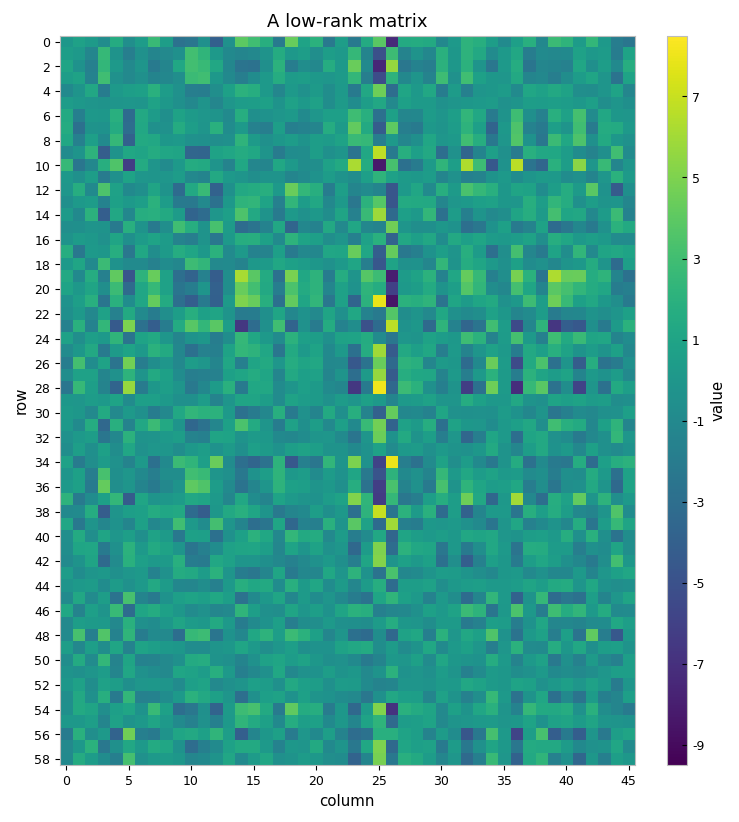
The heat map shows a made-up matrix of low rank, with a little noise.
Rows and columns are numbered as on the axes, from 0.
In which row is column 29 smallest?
23
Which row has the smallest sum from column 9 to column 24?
28
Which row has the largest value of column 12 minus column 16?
34
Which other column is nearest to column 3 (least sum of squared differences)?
11
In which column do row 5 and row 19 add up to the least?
26
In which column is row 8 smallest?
5
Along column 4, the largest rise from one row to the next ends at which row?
24
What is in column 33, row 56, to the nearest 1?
-2
